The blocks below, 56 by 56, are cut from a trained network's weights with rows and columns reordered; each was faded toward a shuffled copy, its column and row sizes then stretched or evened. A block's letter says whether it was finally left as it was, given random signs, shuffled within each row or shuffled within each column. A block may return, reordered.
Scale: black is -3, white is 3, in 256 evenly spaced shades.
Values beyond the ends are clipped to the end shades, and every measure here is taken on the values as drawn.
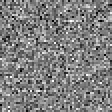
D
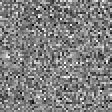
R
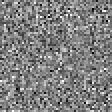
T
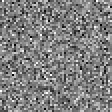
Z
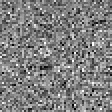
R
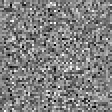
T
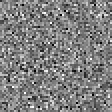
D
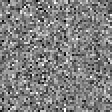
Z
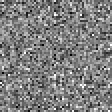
T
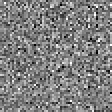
R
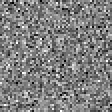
D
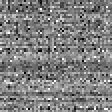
R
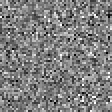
T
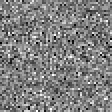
D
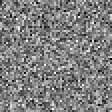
D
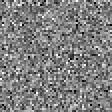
D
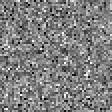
Z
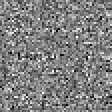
T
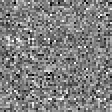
R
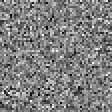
T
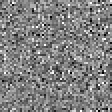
T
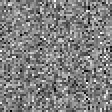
Z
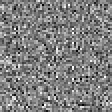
R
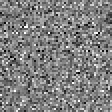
D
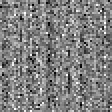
Z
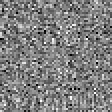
R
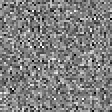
R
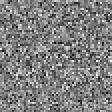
D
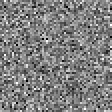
Z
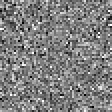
Z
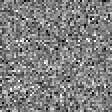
D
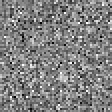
T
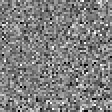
T
